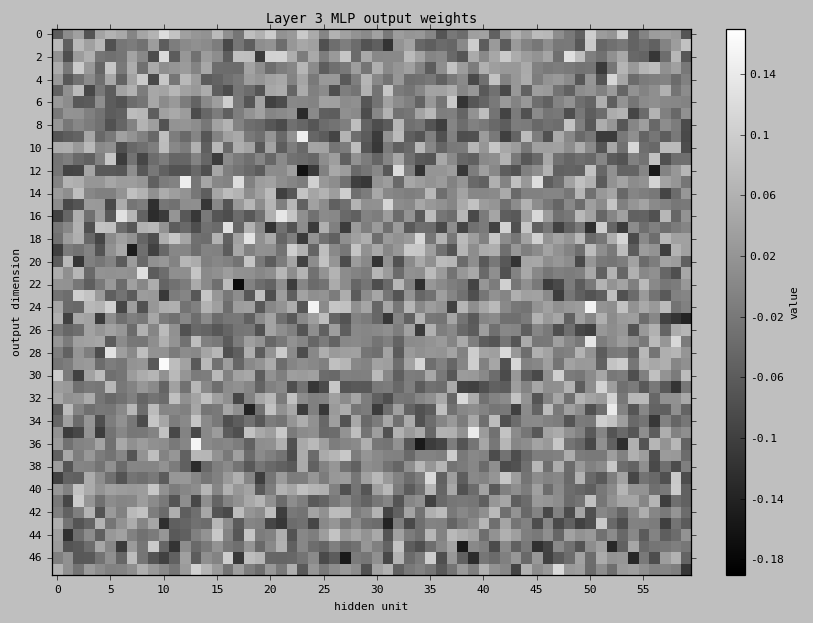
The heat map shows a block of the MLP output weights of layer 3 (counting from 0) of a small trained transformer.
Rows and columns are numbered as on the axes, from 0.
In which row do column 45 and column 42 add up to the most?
28
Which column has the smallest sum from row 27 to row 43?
32
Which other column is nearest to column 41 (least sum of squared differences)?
33
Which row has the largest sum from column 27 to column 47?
18
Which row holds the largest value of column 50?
24
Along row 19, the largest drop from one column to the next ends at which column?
7
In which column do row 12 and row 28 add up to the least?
23
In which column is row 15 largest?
31
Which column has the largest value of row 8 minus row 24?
8
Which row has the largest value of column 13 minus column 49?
36
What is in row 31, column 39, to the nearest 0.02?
-0.1
